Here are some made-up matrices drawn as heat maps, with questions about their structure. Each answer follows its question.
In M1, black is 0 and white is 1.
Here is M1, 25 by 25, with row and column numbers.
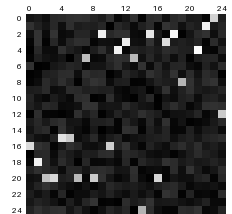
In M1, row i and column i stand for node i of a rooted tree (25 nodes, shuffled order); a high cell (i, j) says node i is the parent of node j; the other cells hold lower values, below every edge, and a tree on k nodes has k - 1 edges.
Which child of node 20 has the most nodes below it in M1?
2
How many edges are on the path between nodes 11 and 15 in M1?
2
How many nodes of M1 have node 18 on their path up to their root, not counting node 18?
2
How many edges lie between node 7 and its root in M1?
4
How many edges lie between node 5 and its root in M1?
3
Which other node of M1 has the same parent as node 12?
17
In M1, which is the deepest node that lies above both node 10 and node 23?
16
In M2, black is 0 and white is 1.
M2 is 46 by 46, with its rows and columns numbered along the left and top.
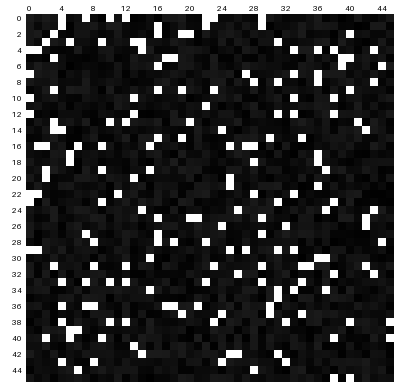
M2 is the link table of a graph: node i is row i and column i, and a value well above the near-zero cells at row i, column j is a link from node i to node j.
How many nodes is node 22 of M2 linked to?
5
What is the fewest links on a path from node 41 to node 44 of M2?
6
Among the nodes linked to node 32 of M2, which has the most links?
node 38
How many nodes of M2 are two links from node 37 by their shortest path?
9
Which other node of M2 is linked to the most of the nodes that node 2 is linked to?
node 9
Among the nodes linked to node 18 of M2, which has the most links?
node 36
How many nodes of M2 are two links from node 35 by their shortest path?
7
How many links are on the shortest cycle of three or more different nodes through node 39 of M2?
6
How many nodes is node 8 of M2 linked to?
4
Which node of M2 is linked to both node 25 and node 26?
node 42
